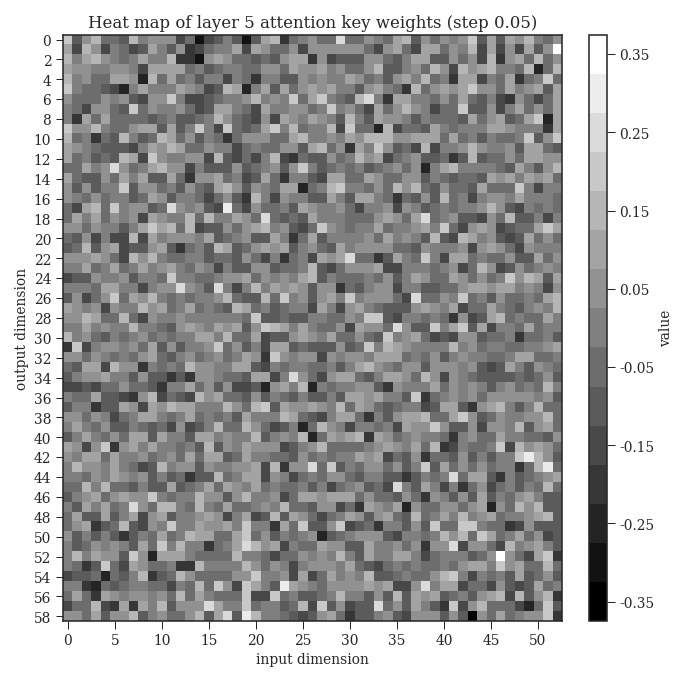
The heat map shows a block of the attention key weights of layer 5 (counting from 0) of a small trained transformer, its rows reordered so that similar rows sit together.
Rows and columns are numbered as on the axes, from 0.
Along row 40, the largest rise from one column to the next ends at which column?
33
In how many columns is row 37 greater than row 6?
26
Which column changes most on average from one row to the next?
8
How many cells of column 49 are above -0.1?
49
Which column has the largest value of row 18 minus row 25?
38
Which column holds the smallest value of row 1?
13
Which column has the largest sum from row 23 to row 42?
37
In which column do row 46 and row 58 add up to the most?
19
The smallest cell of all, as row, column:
58, 43
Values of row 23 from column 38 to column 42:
0 -0.05 0 0.05 -0.15
